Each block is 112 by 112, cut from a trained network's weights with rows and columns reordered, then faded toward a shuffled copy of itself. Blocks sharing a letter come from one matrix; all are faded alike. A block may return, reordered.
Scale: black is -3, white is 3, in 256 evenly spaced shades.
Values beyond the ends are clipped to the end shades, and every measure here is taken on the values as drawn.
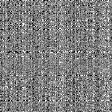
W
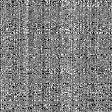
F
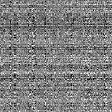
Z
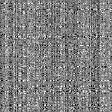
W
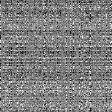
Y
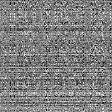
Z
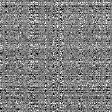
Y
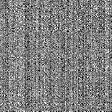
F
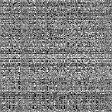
Z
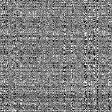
Y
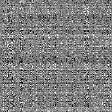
Z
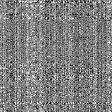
W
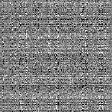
Z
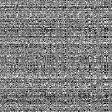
Z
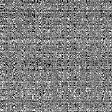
Y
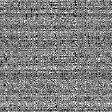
Y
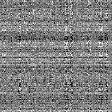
Z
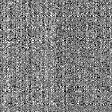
F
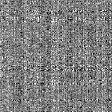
F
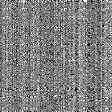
W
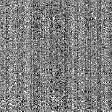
F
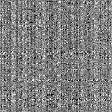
W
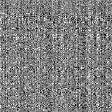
F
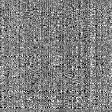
F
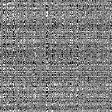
Y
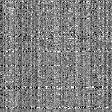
W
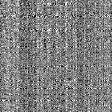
W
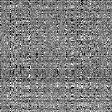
Y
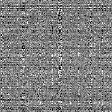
Y
